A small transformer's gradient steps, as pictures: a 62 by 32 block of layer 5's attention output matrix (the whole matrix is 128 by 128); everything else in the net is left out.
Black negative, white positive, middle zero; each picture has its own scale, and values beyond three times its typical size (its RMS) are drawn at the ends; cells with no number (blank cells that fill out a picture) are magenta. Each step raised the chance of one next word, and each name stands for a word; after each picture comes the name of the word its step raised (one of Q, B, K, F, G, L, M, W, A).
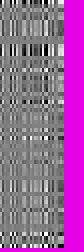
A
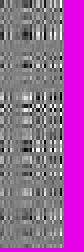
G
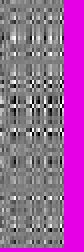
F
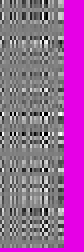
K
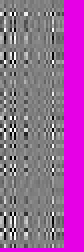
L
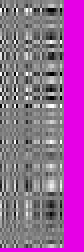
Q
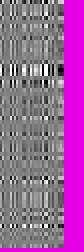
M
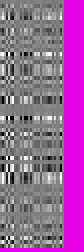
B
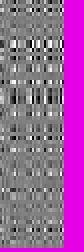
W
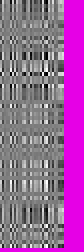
Q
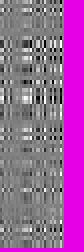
W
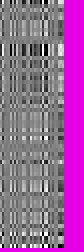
A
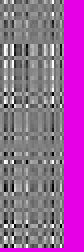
A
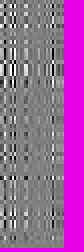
M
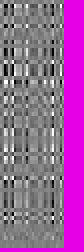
M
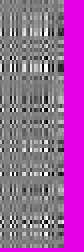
G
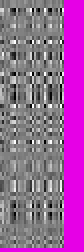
Q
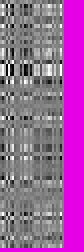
M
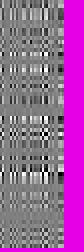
B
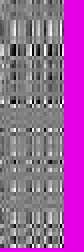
A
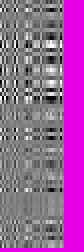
W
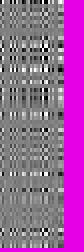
W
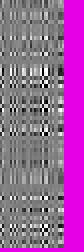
F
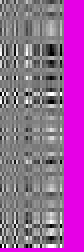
A
